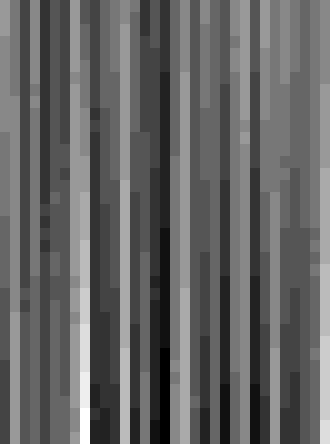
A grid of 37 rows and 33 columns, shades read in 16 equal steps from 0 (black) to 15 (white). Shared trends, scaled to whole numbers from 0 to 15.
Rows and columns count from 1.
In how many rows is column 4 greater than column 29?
24
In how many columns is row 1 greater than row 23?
17
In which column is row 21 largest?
9
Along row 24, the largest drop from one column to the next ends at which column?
10
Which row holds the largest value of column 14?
1
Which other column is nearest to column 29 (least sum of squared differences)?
27
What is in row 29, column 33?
12
